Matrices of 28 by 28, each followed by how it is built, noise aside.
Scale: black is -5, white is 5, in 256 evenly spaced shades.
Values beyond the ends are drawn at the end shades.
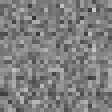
repeating columns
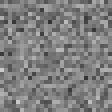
repeating columns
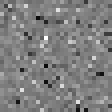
sparse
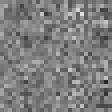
low rank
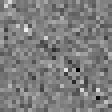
banded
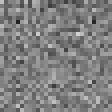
low rank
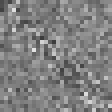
banded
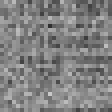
blocks
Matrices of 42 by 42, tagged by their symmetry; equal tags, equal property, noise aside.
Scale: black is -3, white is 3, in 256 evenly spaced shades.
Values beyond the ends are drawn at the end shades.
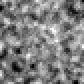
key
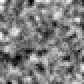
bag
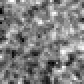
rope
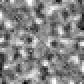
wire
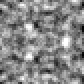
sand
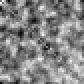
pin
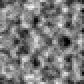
sand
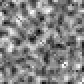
pin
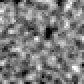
bag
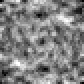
wire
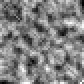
pin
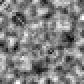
pin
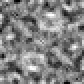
wire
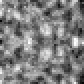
sand
